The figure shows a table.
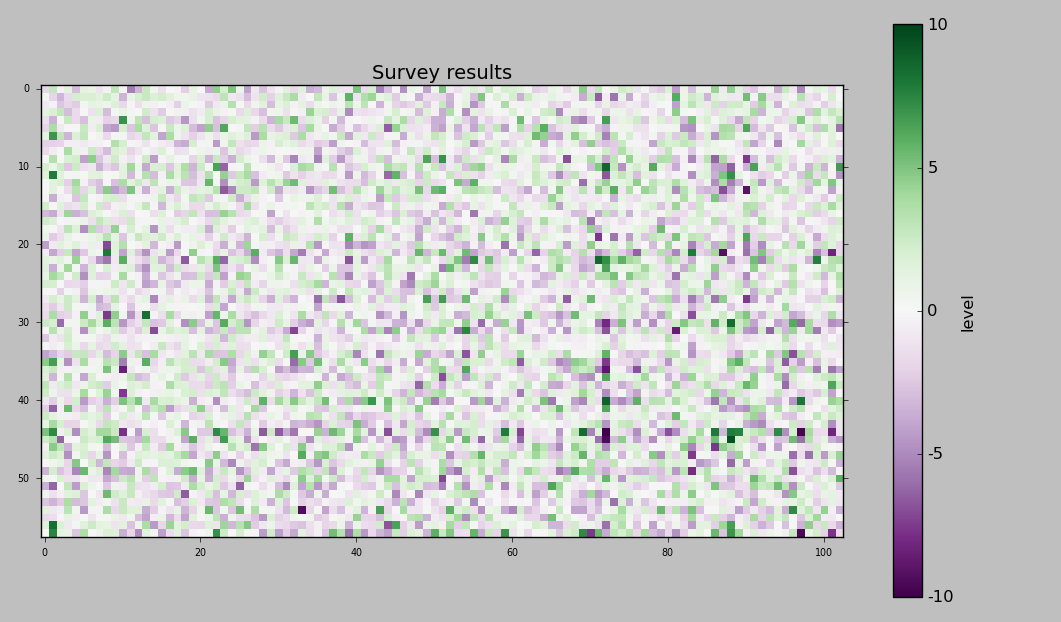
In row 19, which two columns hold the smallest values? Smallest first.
71, 73
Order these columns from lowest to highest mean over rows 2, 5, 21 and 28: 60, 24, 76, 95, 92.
76, 60, 24, 95, 92
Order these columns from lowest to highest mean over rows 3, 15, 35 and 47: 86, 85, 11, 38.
86, 11, 85, 38
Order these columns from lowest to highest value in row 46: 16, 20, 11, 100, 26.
11, 20, 100, 26, 16
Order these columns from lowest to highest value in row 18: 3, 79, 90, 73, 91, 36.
90, 91, 73, 36, 3, 79
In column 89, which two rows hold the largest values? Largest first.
44, 35
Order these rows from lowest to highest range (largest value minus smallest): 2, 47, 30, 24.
2, 24, 47, 30
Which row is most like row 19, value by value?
1
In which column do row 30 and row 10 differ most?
72
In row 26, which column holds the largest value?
59
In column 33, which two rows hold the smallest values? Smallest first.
54, 21
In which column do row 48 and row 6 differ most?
88
